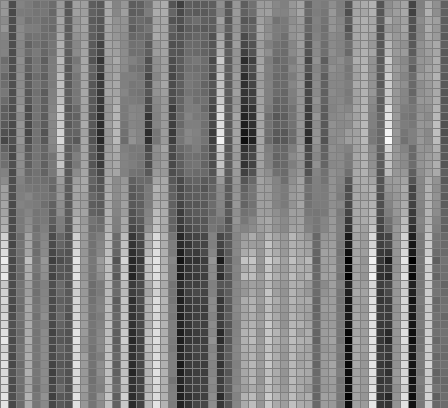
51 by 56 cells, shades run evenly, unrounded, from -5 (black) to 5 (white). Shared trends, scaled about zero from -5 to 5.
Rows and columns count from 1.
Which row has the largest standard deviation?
33
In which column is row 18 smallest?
31
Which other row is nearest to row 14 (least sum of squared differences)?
16
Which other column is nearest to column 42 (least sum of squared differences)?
50
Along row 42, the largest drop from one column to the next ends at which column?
52
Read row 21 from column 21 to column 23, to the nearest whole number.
1 -2 -1
